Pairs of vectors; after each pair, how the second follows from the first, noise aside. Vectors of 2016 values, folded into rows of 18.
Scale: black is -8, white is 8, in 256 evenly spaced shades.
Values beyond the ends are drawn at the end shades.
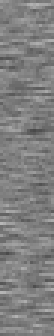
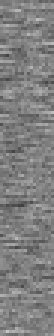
reversed.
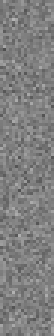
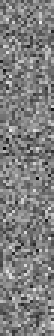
wrapped around, scaled up.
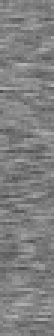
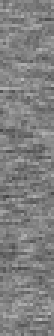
copied.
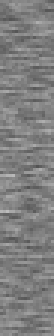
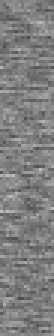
copied.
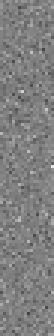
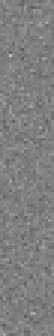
wrapped around, shrunk.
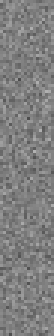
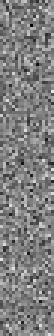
wrapped around, scaled up.
